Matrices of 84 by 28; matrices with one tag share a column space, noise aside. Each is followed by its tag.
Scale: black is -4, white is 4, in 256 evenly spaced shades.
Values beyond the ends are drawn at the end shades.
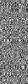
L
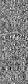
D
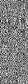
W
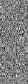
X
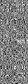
L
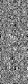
D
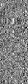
W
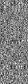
L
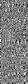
L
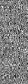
X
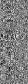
D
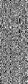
W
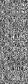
D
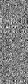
W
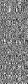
L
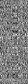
X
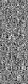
D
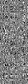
X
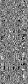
D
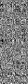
L
